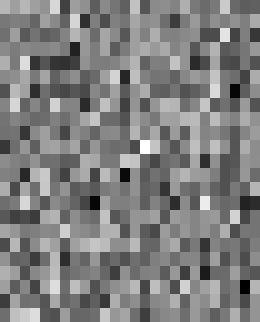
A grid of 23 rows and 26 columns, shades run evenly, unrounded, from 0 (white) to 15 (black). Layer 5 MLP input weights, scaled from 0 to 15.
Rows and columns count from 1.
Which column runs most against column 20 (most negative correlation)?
3
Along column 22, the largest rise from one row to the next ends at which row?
8
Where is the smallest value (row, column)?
11, 15
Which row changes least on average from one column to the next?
9
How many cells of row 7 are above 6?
21
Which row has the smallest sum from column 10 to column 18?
18
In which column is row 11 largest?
1
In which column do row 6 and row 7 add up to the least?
22
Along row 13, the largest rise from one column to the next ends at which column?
13
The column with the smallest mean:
14
